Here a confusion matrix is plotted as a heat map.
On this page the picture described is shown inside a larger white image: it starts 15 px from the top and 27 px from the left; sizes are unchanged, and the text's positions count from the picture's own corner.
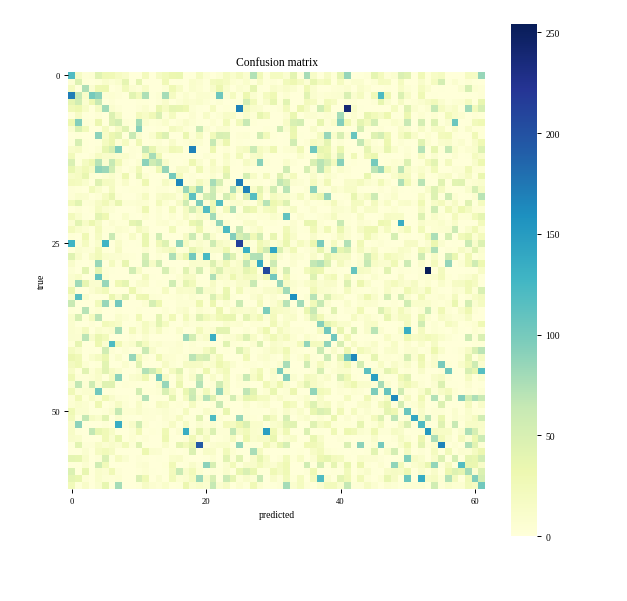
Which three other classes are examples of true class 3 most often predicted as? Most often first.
0, 46, 22
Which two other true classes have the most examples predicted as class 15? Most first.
27, 31
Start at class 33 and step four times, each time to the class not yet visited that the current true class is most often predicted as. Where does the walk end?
22
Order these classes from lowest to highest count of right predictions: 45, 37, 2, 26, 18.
2, 37, 18, 26, 45
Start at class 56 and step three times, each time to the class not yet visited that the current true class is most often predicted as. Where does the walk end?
24
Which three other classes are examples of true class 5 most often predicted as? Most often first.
41, 25, 59
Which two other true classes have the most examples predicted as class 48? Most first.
58, 51
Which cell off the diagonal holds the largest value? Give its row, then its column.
29, 53
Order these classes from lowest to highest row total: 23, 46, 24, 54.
54, 23, 46, 24
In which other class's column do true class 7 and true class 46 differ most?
57
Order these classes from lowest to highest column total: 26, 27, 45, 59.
27, 45, 59, 26
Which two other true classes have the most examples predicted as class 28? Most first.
13, 27
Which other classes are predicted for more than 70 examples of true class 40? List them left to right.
6, 35, 38
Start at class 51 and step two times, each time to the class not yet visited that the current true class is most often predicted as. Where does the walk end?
32
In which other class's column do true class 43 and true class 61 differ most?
55
